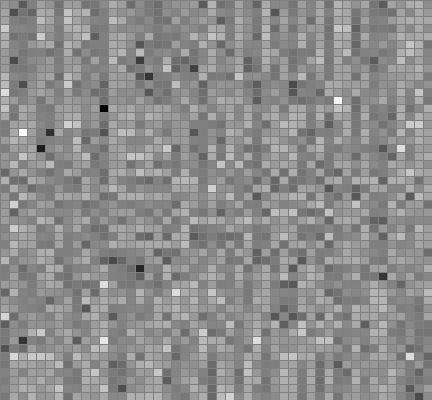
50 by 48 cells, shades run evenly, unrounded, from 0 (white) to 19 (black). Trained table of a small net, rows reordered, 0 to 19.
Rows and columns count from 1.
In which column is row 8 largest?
16
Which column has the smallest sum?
45
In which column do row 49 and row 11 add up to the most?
29
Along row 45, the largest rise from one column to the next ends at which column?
47
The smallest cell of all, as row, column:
17, 3
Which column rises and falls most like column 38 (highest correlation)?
1
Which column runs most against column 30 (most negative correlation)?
4
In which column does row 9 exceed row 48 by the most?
22
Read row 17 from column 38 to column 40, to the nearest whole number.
9 6 10
